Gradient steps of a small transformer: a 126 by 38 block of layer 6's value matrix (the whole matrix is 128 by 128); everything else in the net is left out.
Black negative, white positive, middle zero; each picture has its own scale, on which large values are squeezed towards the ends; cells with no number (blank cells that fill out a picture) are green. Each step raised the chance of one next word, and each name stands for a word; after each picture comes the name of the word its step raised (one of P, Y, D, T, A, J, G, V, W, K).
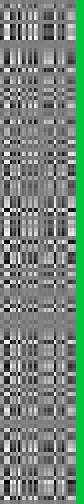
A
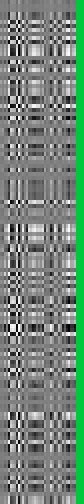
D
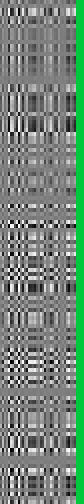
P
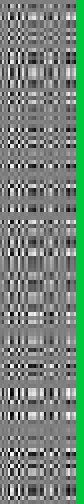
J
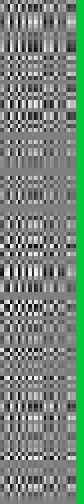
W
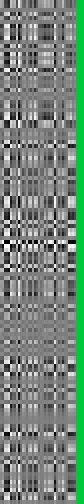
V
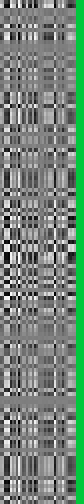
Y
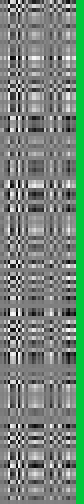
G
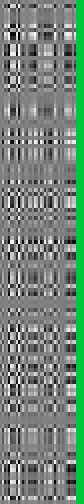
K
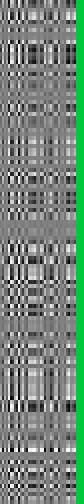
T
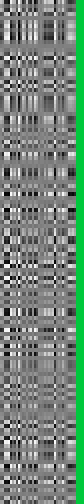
G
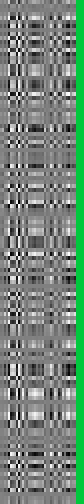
J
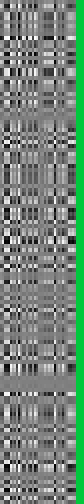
J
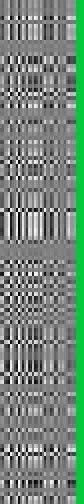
A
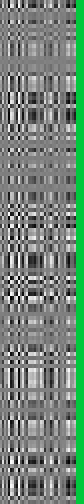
Y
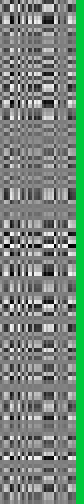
W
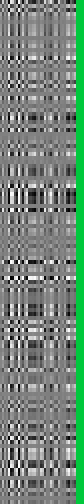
G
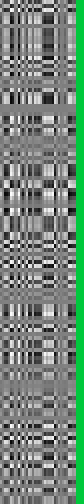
G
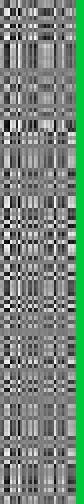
P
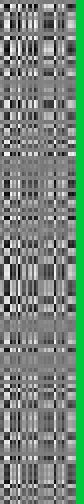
W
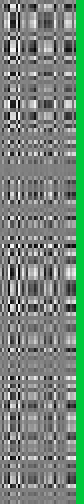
W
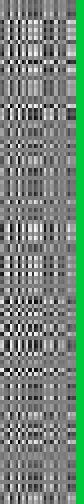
D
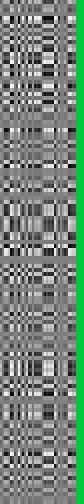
J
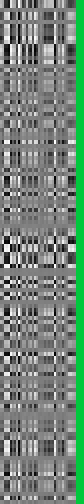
T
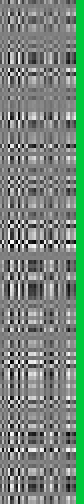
V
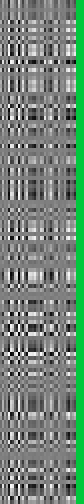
D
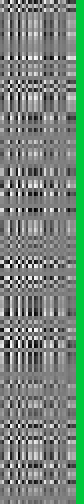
G
